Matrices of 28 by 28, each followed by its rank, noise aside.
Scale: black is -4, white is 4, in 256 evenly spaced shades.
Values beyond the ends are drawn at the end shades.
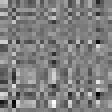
two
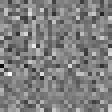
six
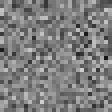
eight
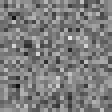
six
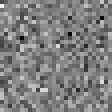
eight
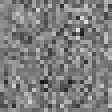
eight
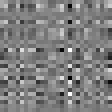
two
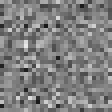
six
